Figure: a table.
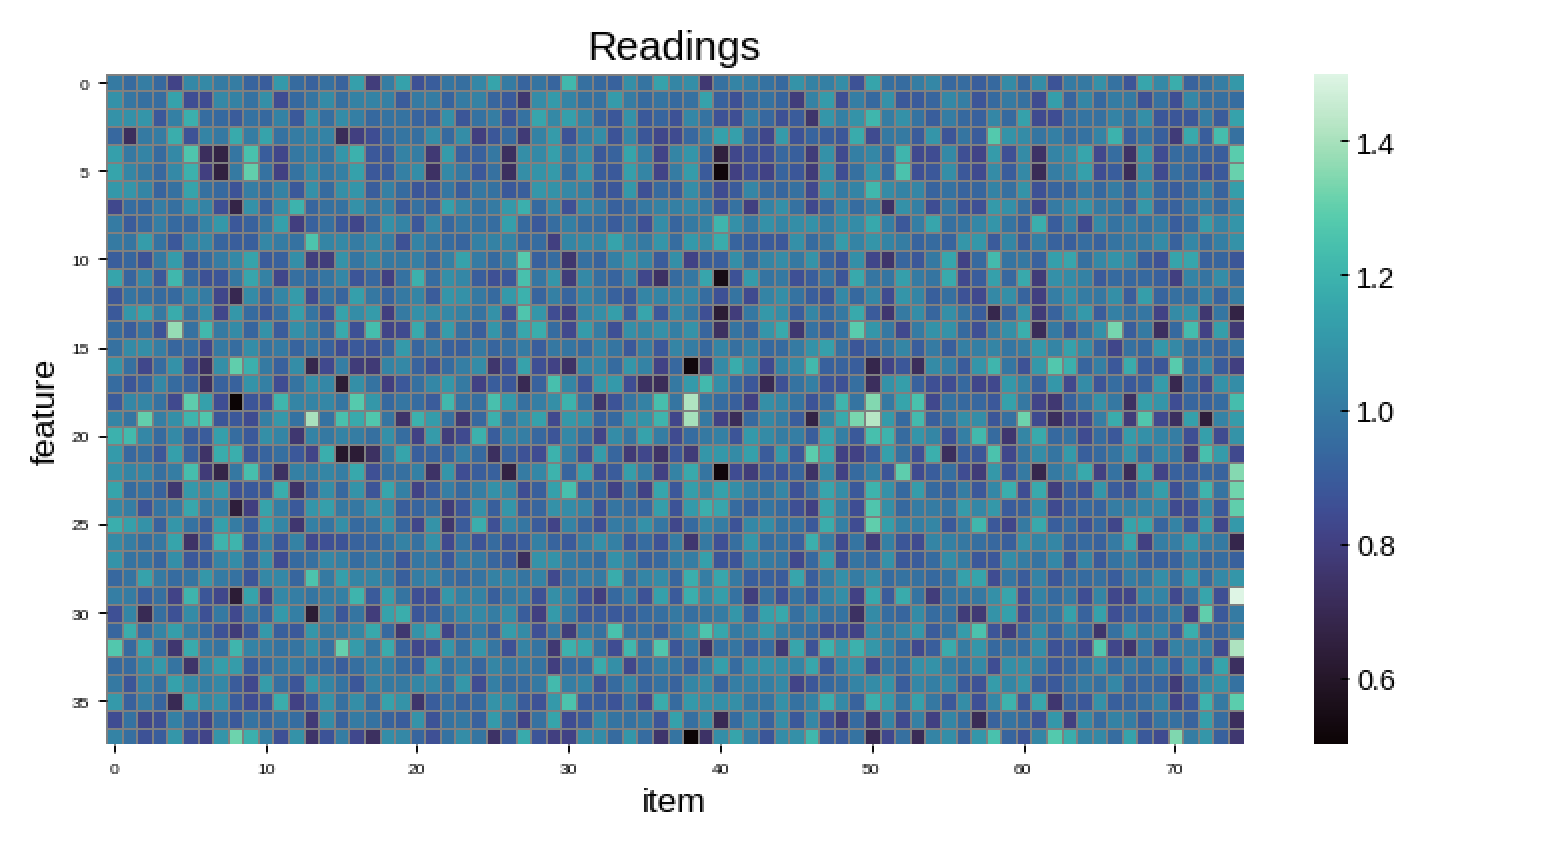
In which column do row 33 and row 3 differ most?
58
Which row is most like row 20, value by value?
25
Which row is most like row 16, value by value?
37
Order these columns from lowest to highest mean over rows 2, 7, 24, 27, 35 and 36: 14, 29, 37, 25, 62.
62, 37, 25, 14, 29
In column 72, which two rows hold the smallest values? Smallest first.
19, 13
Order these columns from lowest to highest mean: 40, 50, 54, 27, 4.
40, 54, 27, 4, 50
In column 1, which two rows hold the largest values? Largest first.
20, 31
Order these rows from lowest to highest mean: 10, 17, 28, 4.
17, 4, 10, 28
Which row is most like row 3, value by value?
34
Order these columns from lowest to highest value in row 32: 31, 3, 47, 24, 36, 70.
3, 70, 24, 31, 47, 36
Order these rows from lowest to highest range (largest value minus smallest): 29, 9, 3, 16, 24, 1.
1, 9, 3, 24, 16, 29
